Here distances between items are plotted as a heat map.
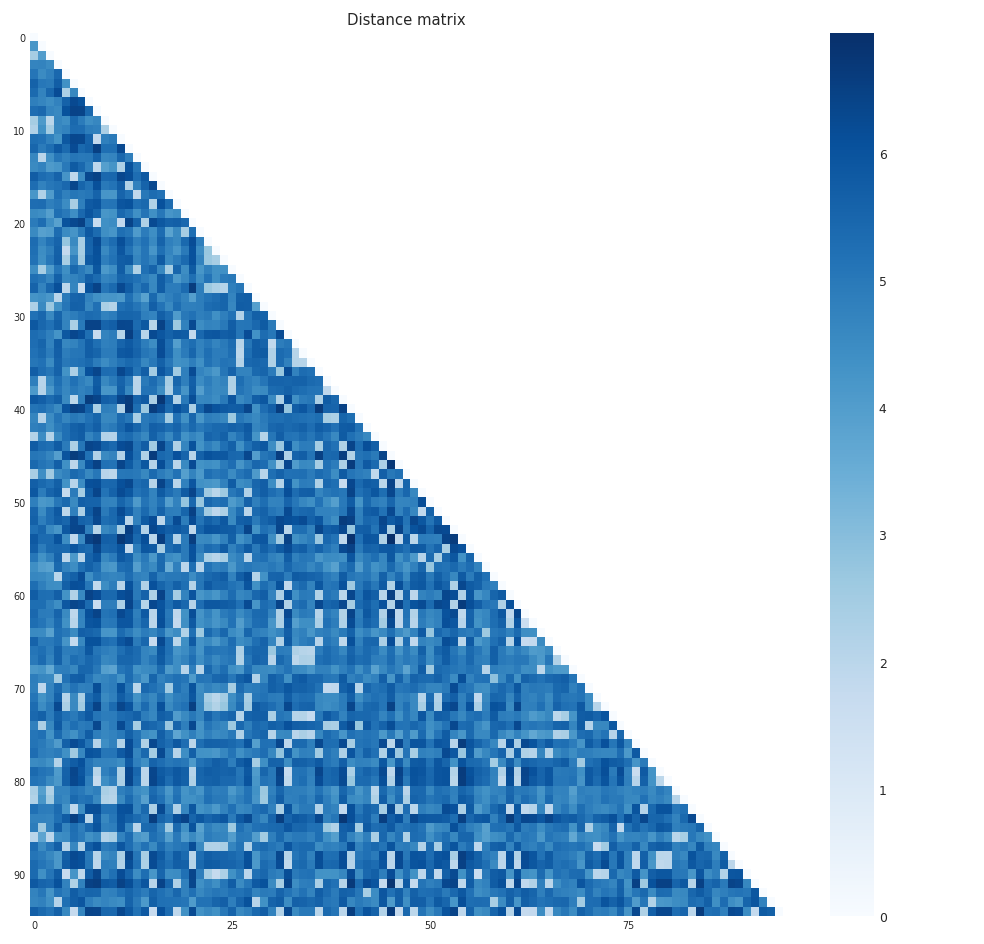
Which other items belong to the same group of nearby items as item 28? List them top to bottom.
3, 58, 69, 78, 93
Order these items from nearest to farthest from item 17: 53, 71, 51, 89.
71, 51, 89, 53
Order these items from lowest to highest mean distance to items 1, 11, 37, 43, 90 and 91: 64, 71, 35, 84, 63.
71, 63, 64, 35, 84
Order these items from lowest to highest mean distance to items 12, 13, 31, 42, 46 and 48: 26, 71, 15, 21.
15, 21, 71, 26
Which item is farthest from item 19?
84
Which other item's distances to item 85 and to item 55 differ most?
74
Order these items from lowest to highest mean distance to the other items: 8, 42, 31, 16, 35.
35, 31, 8, 42, 16
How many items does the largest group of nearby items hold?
18
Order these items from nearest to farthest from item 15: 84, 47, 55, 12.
47, 55, 12, 84
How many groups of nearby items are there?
11
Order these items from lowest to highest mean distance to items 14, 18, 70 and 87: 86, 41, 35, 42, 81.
41, 86, 81, 35, 42
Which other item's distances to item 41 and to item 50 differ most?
70
